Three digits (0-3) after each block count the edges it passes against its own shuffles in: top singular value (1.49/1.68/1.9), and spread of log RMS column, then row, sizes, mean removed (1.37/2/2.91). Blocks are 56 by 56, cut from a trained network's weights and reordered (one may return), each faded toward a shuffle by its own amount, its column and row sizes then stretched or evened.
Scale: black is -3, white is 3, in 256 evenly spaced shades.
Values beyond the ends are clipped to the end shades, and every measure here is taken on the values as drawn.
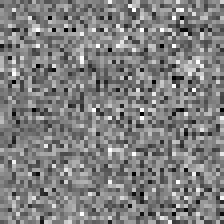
0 2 1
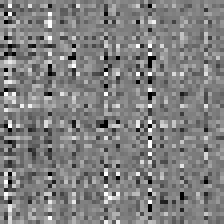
2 3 2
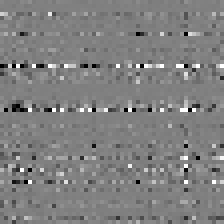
2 1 3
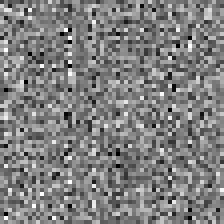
1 2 0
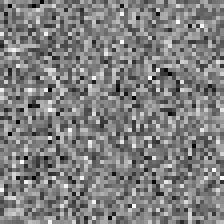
1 0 0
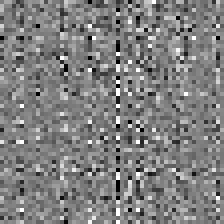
3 3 2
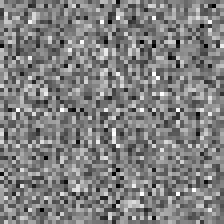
2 1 1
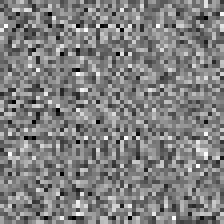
2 1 1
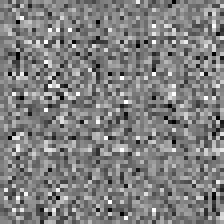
0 2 1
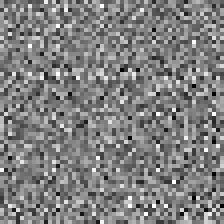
2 1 1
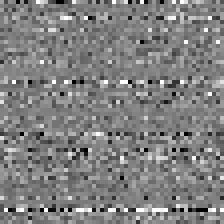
1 0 3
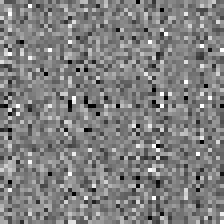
0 2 0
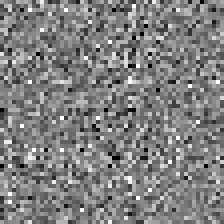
0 1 1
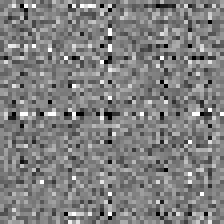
2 2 2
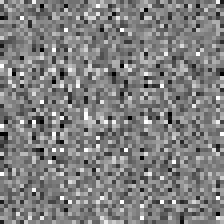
0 2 1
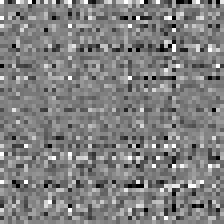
2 2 3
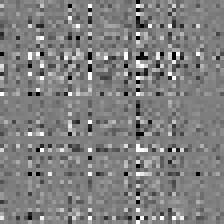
3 3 3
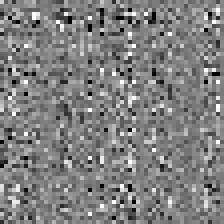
0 3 2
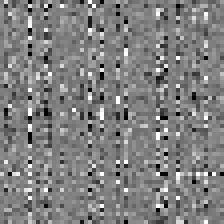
2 3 1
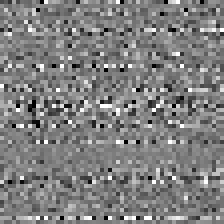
0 0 3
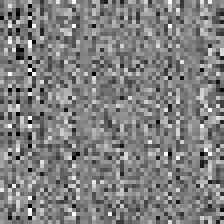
2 3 0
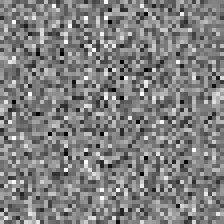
0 1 0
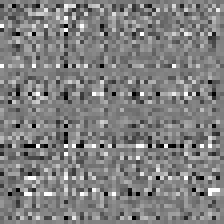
1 2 3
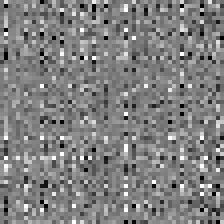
0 3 2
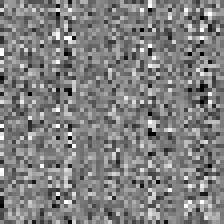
1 3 0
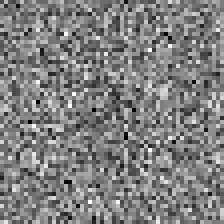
1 0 0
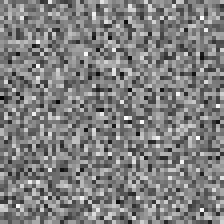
1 0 0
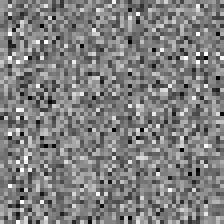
0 2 0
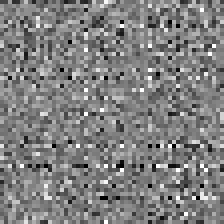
0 2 2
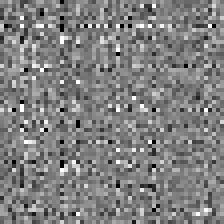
2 2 2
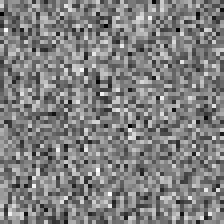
2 0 0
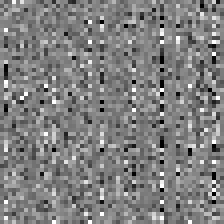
0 3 0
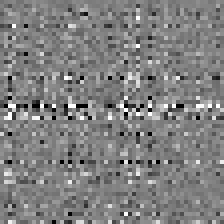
2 2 3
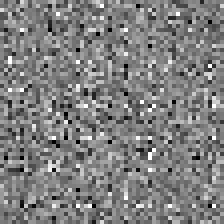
0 2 1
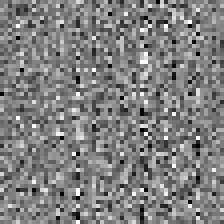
1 3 0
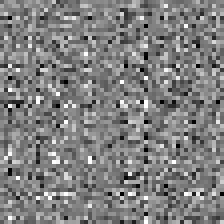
1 2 2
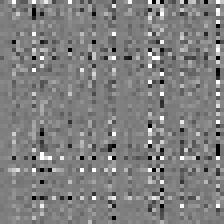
2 3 2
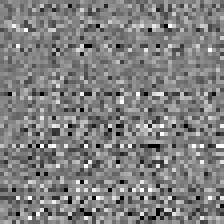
0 1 3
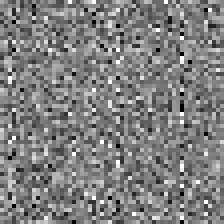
1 2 0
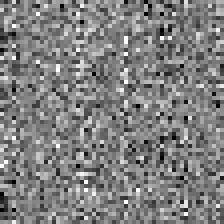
1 2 0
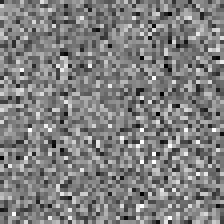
0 1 0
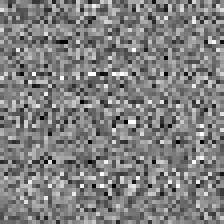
2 0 2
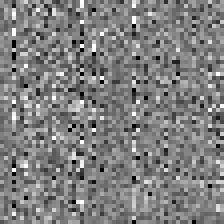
1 3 0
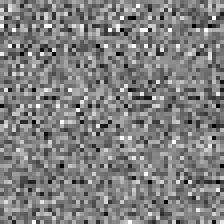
0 0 2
